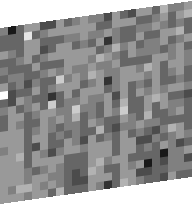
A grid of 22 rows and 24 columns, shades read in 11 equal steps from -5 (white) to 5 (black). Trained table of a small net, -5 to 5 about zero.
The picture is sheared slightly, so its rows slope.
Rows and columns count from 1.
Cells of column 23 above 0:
4
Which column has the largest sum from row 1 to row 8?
2
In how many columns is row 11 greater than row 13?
8
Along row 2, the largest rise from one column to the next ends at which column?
5
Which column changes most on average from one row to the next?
7
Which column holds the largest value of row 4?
14
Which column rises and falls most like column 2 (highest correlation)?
6
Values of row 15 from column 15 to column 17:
2 0 0
